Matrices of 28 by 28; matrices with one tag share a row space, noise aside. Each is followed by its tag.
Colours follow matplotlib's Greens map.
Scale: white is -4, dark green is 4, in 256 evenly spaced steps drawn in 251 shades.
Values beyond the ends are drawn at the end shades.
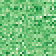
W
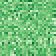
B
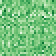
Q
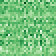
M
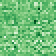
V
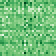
M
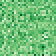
Q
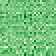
M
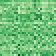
V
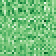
Q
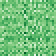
M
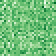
Q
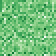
Q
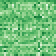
V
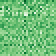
M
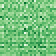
M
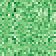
B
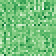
Q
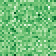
B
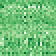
M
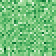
Q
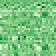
V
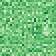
W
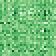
Q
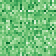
W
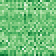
M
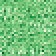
Q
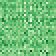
M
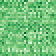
M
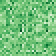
W
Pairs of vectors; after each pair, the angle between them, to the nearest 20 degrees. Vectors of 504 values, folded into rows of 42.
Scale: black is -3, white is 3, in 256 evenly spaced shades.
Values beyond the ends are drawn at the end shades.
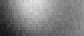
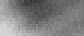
160 degrees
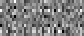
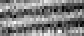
60 degrees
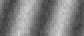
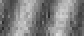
20 degrees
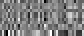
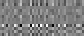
100 degrees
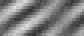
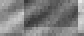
120 degrees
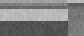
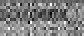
120 degrees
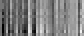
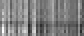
160 degrees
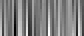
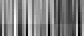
160 degrees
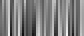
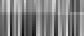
20 degrees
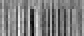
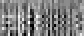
40 degrees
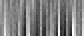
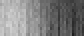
100 degrees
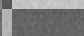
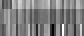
60 degrees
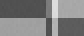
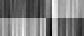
20 degrees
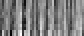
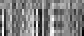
80 degrees
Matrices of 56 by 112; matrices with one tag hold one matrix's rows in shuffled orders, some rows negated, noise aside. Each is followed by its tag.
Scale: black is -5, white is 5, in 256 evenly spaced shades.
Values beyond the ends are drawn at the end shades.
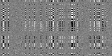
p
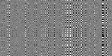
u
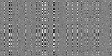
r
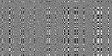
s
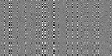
r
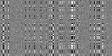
p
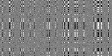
s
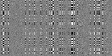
p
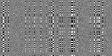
p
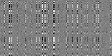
r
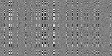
r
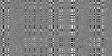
p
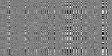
u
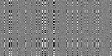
r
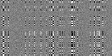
p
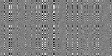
r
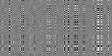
s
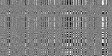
u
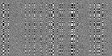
p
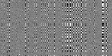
u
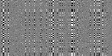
p
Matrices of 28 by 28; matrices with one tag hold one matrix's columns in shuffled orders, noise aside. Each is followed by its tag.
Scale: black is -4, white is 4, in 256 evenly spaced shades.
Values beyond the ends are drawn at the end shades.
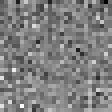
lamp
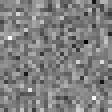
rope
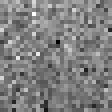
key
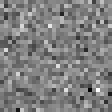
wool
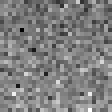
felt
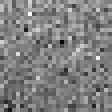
key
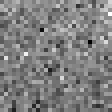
key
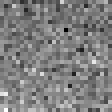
felt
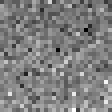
felt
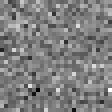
wool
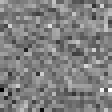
wool
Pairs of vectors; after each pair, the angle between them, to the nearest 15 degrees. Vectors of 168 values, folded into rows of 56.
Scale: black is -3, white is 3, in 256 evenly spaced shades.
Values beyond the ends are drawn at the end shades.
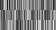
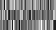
90 degrees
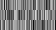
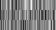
105 degrees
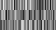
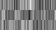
45 degrees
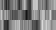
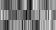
30 degrees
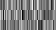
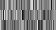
30 degrees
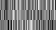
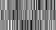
150 degrees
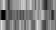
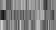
30 degrees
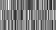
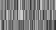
90 degrees
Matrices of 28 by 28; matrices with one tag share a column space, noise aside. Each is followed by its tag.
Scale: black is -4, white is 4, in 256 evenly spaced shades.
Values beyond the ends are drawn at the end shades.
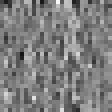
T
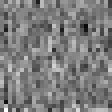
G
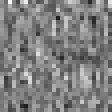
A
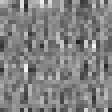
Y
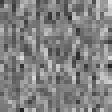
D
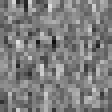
Y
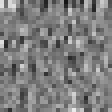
Y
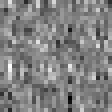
Y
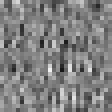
Y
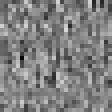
A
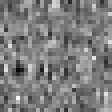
Y
